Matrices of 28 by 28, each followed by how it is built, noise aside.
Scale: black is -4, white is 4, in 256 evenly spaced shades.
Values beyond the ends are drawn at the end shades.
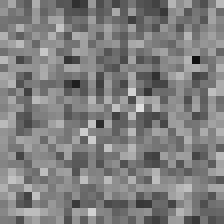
blocks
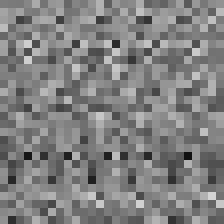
repeating columns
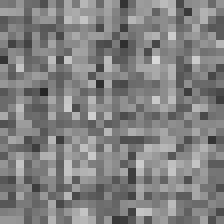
blocks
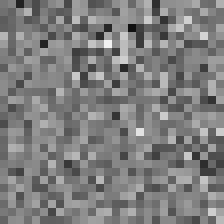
upper triangular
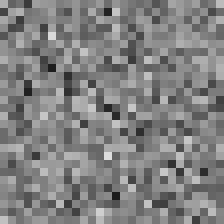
noise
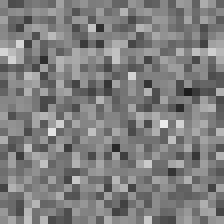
repeating columns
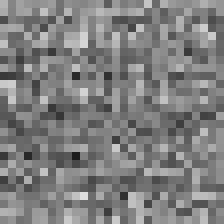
blocks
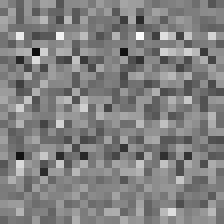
low rank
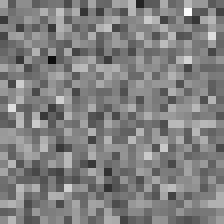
noise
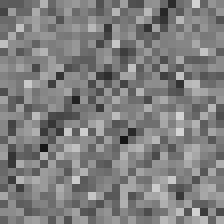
Hankel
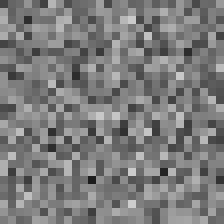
repeating columns
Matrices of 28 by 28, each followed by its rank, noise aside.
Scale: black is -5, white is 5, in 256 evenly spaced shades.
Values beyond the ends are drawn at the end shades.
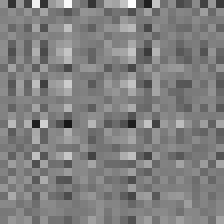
one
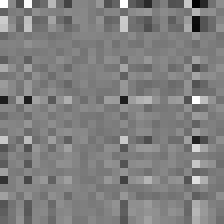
one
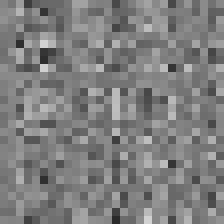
three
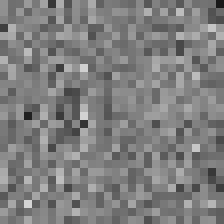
six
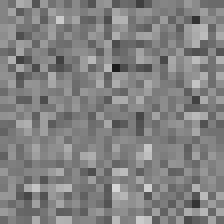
four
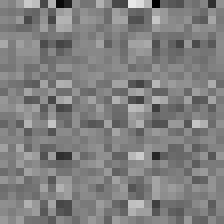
two
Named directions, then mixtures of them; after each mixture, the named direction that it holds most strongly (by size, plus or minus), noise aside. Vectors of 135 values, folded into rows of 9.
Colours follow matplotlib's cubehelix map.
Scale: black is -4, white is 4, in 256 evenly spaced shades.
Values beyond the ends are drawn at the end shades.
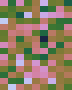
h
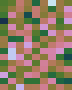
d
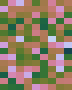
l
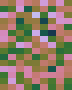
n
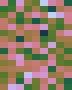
h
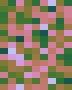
d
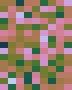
h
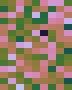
n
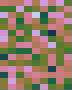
n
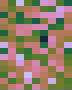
h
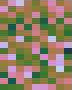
l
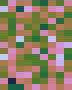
l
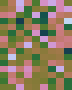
n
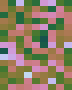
h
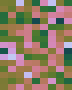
d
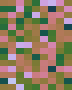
n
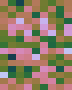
l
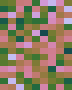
n
